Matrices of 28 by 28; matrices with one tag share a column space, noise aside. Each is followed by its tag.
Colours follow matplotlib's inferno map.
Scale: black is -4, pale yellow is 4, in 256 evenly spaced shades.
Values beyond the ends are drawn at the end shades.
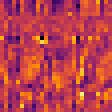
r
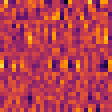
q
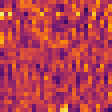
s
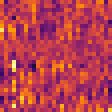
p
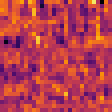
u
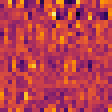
q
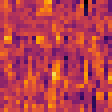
r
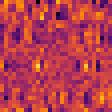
q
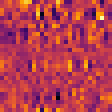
q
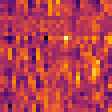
r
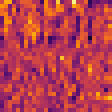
u
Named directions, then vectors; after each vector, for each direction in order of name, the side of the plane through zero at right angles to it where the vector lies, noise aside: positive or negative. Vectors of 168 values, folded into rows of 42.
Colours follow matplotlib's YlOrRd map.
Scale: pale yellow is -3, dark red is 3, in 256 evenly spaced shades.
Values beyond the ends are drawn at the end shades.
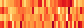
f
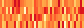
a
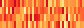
positive, negative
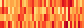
negative, positive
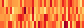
negative, positive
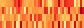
positive, positive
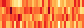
negative, negative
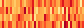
negative, positive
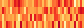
positive, positive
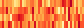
negative, positive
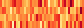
positive, positive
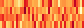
negative, negative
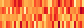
positive, positive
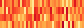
positive, negative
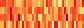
negative, negative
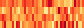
negative, negative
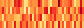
positive, positive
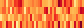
positive, positive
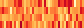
positive, positive
